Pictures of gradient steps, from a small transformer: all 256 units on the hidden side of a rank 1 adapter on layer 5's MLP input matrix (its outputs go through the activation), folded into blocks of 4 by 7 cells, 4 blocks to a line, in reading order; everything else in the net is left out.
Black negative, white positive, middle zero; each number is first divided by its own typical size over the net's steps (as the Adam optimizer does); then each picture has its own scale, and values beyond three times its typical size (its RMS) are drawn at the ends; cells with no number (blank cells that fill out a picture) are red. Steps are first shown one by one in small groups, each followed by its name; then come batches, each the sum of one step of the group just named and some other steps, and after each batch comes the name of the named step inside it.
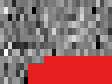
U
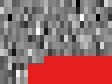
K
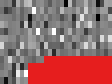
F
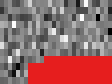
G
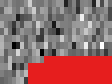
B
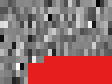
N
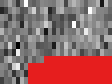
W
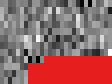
F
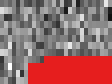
K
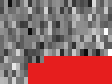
W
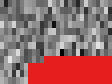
G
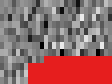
K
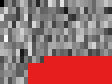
U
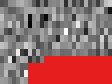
F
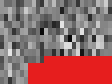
B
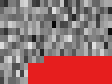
G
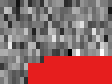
U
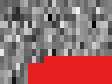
N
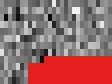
N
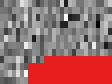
F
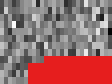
G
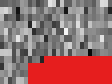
U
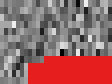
G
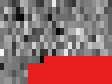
B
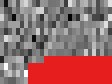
F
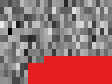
N
